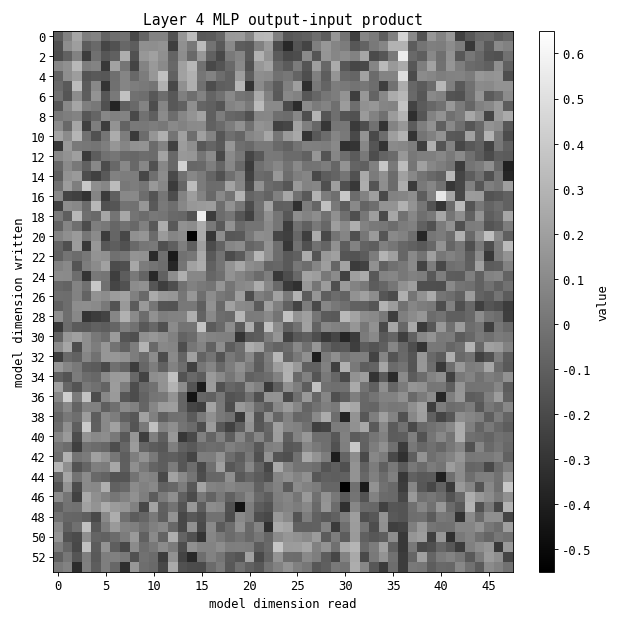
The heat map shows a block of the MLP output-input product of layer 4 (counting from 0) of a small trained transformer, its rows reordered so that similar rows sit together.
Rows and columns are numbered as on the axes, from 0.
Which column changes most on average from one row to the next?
30
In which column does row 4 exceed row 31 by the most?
36
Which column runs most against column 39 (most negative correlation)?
31
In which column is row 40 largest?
42
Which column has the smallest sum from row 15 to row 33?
24
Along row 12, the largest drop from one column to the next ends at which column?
3
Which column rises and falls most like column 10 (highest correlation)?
6
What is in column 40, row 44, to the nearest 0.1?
-0.4
